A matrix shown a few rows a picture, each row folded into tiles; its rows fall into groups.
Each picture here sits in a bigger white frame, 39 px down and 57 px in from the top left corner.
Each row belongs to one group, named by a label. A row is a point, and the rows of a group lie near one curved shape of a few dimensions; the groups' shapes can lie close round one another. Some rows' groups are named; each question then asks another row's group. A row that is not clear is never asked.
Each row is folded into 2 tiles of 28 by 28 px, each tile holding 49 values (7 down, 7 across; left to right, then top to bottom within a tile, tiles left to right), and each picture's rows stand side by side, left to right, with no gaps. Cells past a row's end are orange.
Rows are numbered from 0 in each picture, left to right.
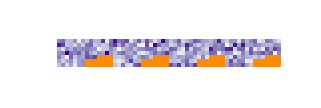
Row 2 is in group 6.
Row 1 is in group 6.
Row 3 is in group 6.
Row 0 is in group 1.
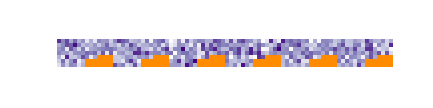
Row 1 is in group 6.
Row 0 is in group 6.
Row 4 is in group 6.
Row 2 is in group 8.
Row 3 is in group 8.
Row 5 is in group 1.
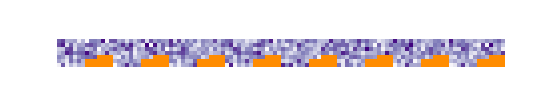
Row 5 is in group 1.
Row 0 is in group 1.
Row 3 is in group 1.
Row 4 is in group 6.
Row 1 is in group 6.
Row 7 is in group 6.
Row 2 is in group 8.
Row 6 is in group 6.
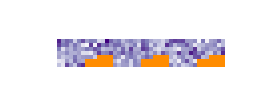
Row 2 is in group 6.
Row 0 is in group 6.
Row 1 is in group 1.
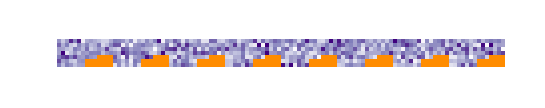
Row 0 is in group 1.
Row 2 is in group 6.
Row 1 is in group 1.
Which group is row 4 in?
6
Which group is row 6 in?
6
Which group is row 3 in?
6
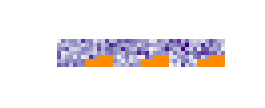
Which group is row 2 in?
6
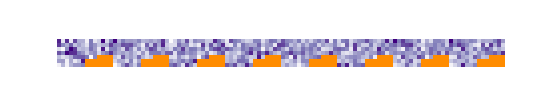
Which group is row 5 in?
6
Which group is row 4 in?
1
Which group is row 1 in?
6
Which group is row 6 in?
6
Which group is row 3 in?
6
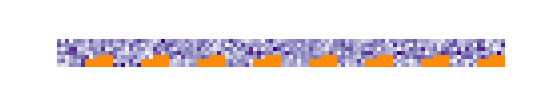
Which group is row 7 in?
1
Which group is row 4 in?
1
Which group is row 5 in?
1
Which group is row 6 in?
1
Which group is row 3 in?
6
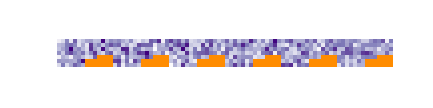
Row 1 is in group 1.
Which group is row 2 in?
6
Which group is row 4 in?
6
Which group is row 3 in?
6
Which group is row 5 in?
1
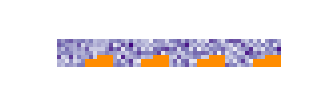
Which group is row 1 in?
6
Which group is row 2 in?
6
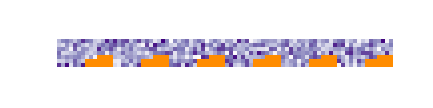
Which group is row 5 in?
1
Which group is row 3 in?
1
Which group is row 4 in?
1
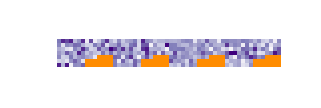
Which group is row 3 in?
1
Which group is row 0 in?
6
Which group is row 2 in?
1
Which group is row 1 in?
1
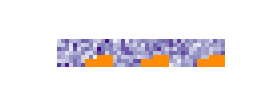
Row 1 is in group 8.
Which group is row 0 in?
6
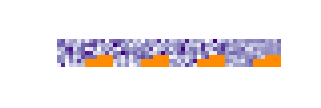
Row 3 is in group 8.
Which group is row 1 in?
1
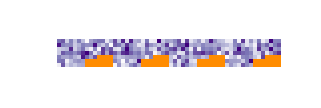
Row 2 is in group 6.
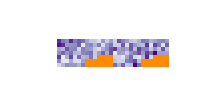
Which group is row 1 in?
6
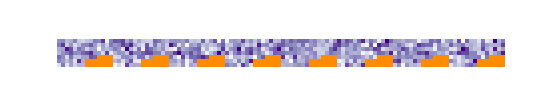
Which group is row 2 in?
1
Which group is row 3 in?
8
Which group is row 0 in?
1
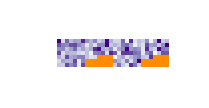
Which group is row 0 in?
6
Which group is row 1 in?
8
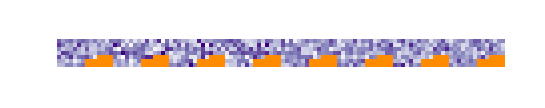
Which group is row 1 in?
1
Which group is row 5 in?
8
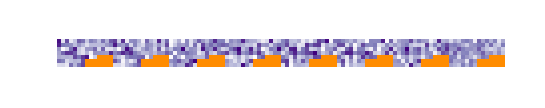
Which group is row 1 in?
8
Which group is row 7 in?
1
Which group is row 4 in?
1
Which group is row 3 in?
8
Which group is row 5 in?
1
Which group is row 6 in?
8
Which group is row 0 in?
8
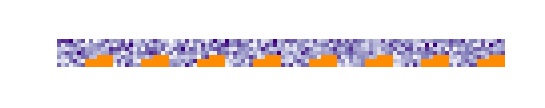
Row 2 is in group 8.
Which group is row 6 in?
6
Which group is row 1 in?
6
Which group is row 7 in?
6
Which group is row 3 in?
6
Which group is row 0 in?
6
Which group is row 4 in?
6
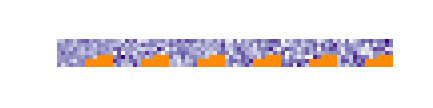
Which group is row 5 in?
8
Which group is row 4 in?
8
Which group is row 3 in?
8
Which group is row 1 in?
1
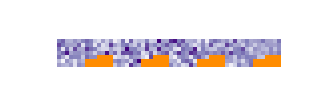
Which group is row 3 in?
8
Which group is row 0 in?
1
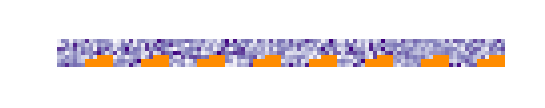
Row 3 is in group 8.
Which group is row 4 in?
6
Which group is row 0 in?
6
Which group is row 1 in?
8
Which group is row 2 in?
1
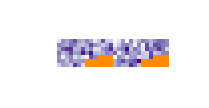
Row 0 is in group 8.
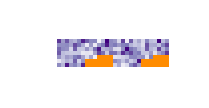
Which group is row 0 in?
6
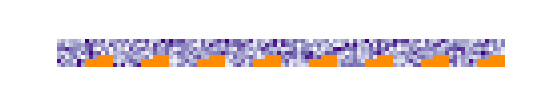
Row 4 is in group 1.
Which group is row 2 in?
6
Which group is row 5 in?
6
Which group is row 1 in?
6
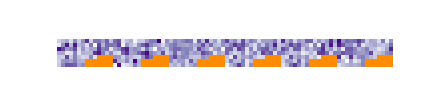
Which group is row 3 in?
6
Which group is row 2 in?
1
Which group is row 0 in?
6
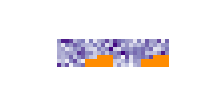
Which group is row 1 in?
1
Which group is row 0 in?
6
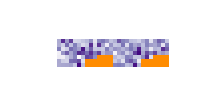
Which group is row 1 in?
6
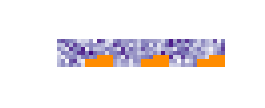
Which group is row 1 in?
1
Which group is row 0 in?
6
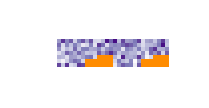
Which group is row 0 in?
6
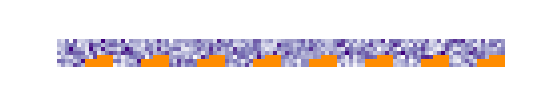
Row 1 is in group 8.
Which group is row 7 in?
6
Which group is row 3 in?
1
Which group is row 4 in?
1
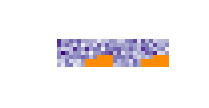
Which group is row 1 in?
1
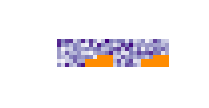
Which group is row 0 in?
6
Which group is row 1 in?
6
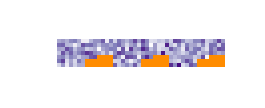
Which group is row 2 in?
6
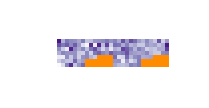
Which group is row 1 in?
8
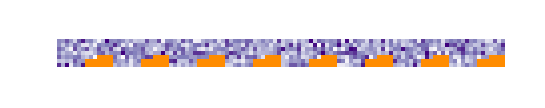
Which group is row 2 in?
1
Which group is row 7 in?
8
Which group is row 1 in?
1
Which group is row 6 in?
1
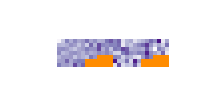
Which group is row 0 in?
8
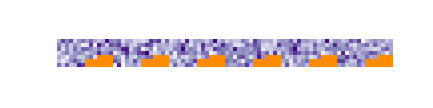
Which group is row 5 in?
1
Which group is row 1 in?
1
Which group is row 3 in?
1
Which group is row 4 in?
8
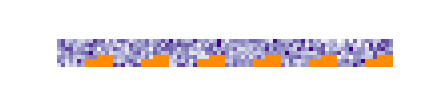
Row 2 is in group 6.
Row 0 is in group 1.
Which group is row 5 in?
8
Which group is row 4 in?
1
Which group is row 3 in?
8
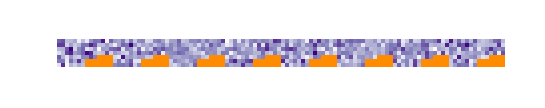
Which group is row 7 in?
6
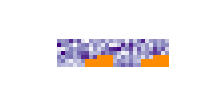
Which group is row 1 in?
6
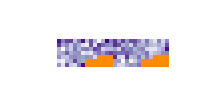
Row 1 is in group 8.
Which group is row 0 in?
6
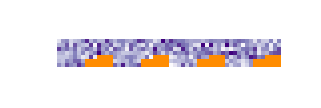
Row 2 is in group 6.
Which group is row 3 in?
1
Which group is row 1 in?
6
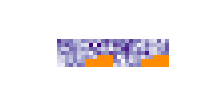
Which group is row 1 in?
8
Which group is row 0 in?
6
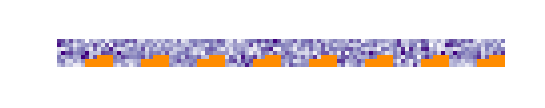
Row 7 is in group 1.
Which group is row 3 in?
8
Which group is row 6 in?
1
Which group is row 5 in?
1
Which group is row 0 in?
1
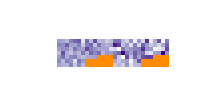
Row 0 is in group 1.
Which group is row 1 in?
1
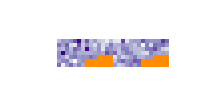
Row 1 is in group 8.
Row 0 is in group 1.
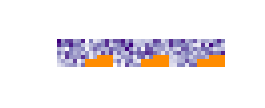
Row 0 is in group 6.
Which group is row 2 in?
6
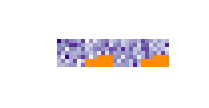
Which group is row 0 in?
6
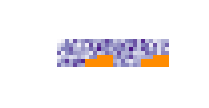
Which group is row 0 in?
8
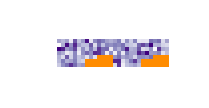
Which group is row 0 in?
6
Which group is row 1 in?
1
